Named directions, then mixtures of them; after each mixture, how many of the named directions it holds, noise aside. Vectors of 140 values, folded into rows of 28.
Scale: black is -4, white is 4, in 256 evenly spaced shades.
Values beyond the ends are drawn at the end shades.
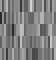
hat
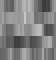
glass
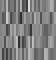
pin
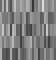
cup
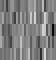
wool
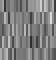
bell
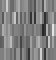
one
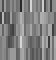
three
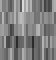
four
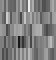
two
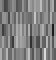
two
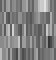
four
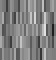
one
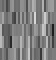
one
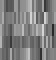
three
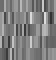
three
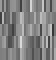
three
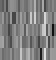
one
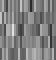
one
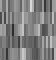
two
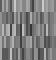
one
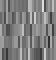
four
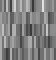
one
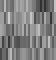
two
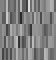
one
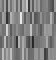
one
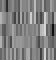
two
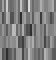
two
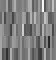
three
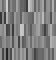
two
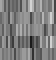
three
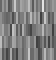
two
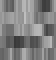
one
